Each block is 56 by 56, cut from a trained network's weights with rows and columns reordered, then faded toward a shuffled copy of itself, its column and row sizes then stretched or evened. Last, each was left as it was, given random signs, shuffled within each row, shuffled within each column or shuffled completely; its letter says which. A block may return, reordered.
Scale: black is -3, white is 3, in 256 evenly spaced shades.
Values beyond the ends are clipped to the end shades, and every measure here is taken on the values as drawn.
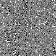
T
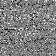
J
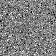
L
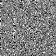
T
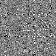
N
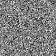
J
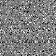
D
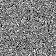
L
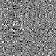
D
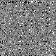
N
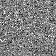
L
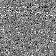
J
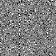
D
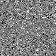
J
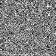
N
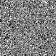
N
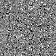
N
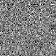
D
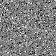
L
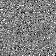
J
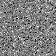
J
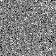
T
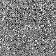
N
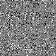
N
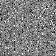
T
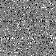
N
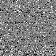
J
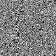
T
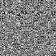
D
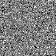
N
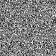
J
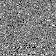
J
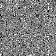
N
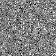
N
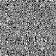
D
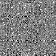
D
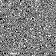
J
